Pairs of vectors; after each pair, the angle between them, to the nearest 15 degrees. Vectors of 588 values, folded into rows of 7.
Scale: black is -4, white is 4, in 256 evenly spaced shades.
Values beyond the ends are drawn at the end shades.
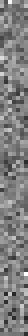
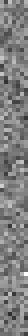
30 degrees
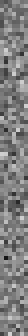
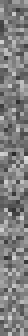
45 degrees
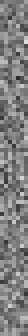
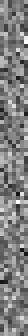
30 degrees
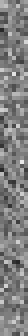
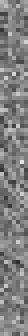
15 degrees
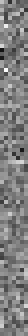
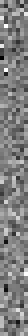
45 degrees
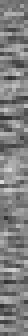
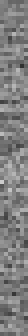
45 degrees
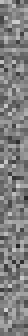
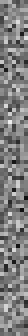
30 degrees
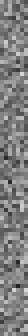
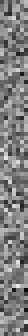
165 degrees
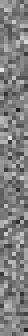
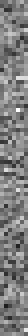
150 degrees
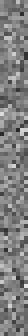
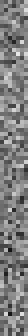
105 degrees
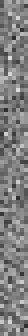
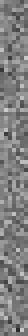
135 degrees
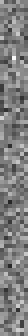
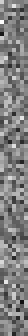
90 degrees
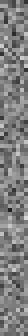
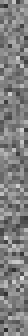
120 degrees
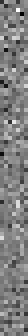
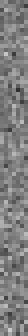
90 degrees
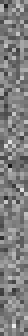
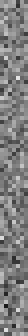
120 degrees
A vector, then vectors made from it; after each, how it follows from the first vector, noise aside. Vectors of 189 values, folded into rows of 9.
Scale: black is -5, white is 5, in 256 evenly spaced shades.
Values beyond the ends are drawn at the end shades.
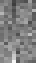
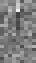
wrapped around.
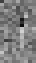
wrapped around, negated.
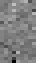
negated, partly zeroed.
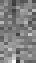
copied.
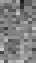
reversed, negated.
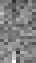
copied.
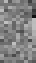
wrapped around, negated.
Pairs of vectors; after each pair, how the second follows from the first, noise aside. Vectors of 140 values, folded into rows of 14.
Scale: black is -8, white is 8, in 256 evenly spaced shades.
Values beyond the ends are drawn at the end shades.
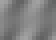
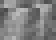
wrapped around, scaled up.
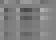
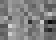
wrapped around, scaled up.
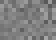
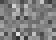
wrapped around, scaled up.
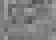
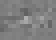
reversed, negated, partly zeroed.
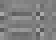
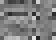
wrapped around, negated, scaled up.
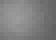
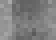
wrapped around, negated.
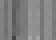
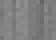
reversed, shrunk.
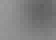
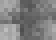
wrapped around, negated, scaled up.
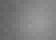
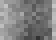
wrapped around, negated, scaled up.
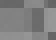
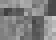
wrapped around, scaled up.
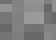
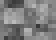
wrapped around, negated, scaled up.
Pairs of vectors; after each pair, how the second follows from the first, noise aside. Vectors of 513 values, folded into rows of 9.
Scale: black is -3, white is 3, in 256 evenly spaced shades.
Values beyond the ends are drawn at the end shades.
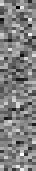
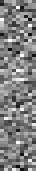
negated.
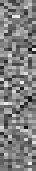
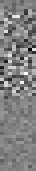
partly zeroed.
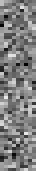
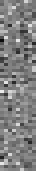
wrapped around, negated, partly zeroed.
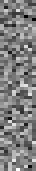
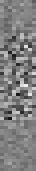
partly zeroed.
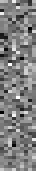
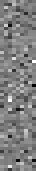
wrapped around, partly zeroed.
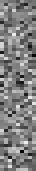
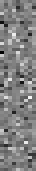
partly zeroed.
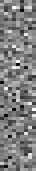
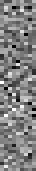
negated.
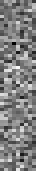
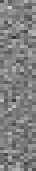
wrapped around, shrunk.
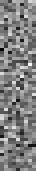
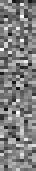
negated.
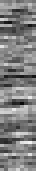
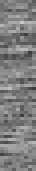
wrapped around, negated, shrunk.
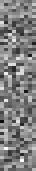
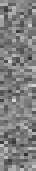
wrapped around, shrunk.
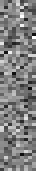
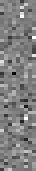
partly zeroed.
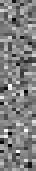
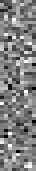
negated.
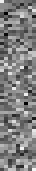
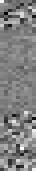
partly zeroed.
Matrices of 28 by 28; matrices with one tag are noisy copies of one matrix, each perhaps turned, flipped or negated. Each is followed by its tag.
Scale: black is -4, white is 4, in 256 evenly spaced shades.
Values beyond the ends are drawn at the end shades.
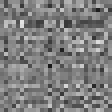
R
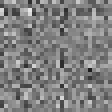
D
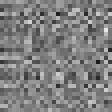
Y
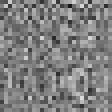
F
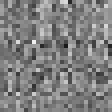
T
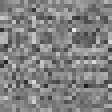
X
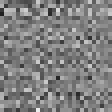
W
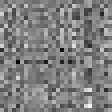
R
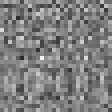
F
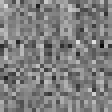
T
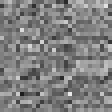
T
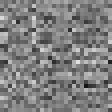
X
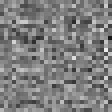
F
